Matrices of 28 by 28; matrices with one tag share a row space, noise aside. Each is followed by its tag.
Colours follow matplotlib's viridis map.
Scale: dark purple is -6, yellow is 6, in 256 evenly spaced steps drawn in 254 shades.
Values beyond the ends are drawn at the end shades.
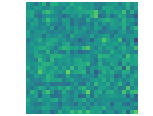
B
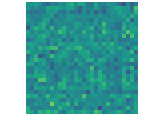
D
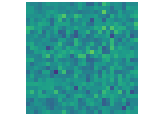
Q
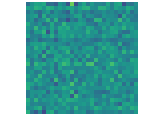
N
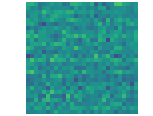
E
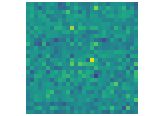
B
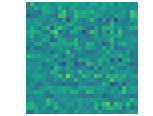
Q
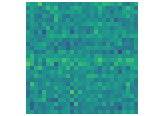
N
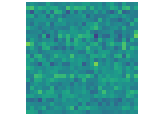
B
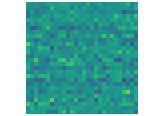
D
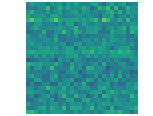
Q
